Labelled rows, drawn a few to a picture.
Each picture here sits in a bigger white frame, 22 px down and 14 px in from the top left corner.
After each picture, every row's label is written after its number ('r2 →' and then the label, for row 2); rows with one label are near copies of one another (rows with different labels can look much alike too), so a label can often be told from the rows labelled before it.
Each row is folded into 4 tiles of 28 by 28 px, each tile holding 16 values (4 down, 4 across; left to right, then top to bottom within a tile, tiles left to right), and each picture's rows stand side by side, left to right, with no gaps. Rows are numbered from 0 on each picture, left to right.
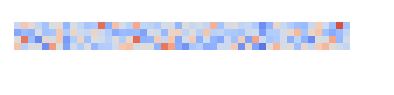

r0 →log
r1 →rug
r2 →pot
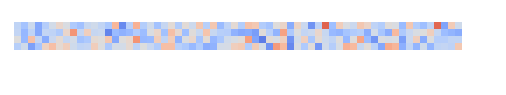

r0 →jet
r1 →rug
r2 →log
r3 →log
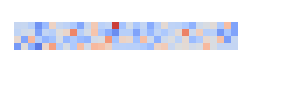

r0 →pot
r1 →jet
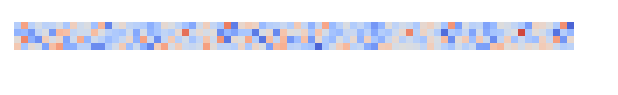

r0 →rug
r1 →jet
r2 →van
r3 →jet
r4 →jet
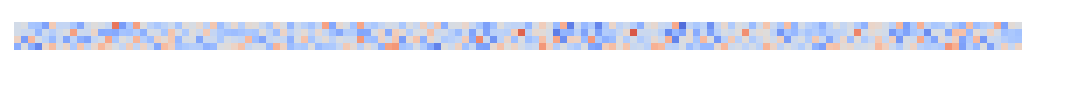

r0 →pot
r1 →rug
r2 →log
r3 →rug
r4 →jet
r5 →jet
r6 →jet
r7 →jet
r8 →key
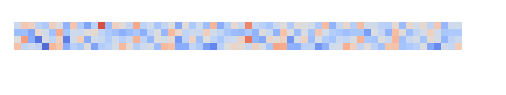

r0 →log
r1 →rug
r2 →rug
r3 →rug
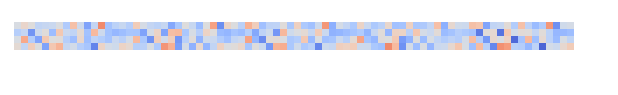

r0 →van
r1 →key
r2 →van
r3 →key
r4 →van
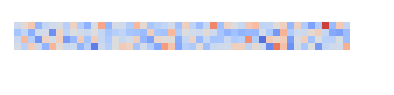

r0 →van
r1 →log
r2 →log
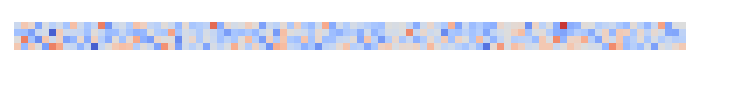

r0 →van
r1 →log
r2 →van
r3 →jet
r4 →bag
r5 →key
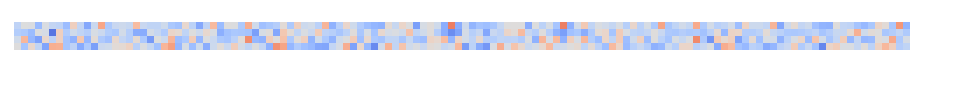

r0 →van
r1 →key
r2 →rug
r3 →bag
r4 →bag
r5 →rug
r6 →rug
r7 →pot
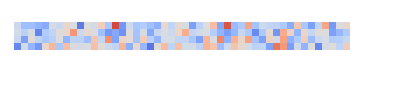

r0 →bag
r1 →bag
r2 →key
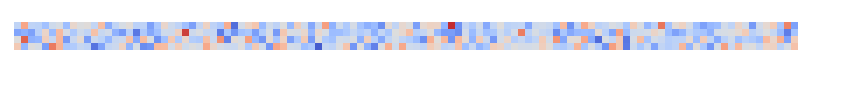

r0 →rug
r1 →jet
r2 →van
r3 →bag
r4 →jet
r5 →log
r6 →bag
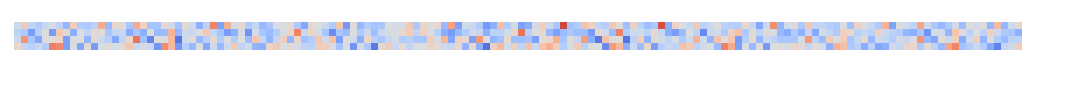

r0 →key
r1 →log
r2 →jet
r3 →bag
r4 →pot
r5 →log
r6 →key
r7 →rug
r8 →rug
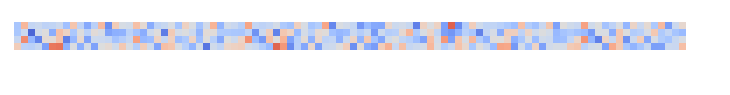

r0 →key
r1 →van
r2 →key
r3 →bag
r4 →key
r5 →rug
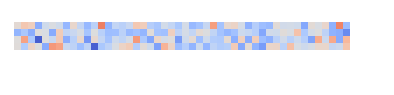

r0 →van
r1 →log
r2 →bag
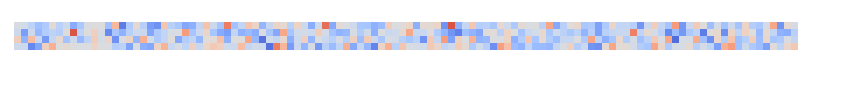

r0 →jet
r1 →pot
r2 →log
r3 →bag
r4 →rug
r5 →jet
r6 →van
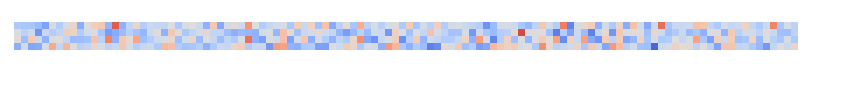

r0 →bag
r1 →rug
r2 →rug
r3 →rug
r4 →jet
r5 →van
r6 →van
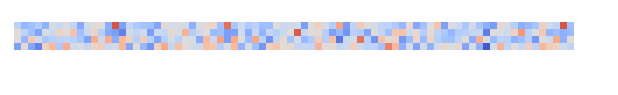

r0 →bag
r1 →bag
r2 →jet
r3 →key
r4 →pot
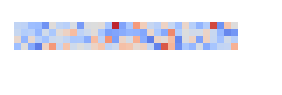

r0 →bag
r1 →log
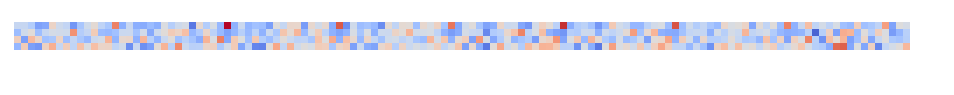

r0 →pot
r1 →bag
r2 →bag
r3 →bag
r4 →pot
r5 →pot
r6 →bag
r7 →key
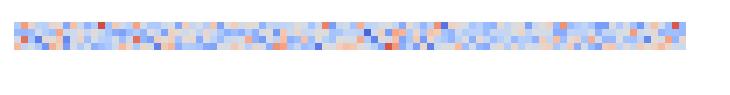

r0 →log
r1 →rug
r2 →van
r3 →key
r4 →bag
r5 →pot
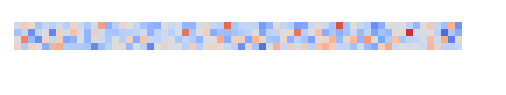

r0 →van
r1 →pot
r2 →pot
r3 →jet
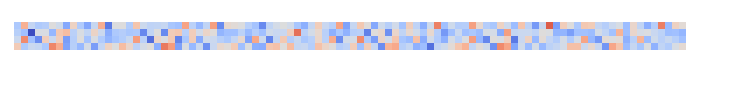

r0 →key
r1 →key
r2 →jet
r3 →van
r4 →log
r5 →log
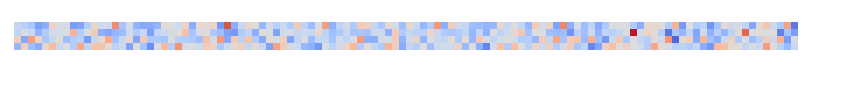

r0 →pot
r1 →bag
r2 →van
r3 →log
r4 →bag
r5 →jet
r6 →jet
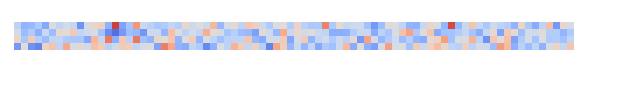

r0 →bag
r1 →rug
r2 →log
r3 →pot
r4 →key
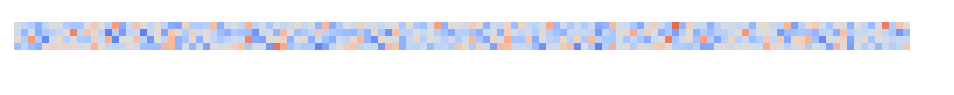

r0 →jet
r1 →key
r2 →rug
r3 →log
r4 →van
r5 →pot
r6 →jet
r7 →log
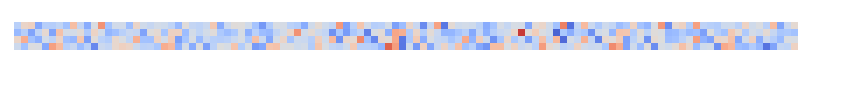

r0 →van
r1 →key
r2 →jet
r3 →key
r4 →jet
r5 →key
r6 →rug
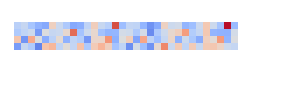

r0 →pot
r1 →pot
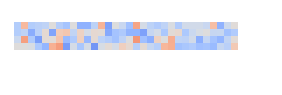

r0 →key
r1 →rug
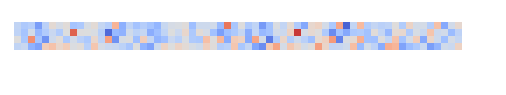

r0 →jet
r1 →bag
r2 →jet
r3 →rug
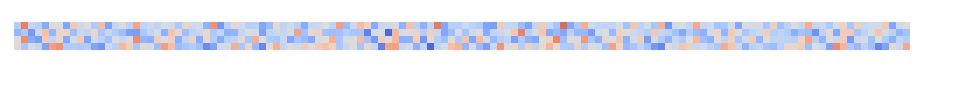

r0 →rug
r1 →rug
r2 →pot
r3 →van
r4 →pot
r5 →rug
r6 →rug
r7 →rug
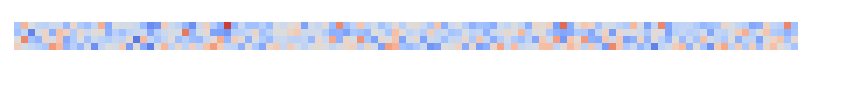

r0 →key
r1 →pot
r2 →bag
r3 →rug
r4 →bag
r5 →van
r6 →pot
